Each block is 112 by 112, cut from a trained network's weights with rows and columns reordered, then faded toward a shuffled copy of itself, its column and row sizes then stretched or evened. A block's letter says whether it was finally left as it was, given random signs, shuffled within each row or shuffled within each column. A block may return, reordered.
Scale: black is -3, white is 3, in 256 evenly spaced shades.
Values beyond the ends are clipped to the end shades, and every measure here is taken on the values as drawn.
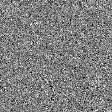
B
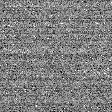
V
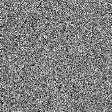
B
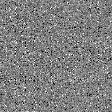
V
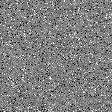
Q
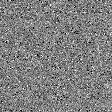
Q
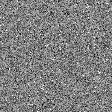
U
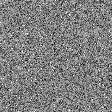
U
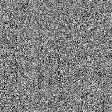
V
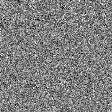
B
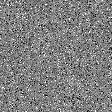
U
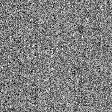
U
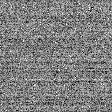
V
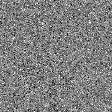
U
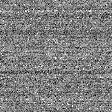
V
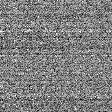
V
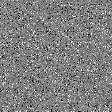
B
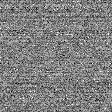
Q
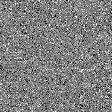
V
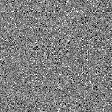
V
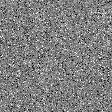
U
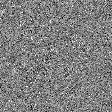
U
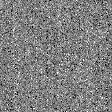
U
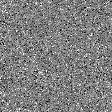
U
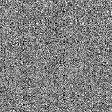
V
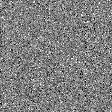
U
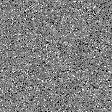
Q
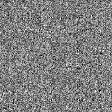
V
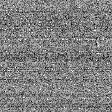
V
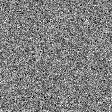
Q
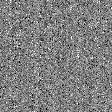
U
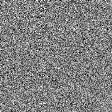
B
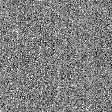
U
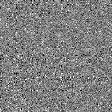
V
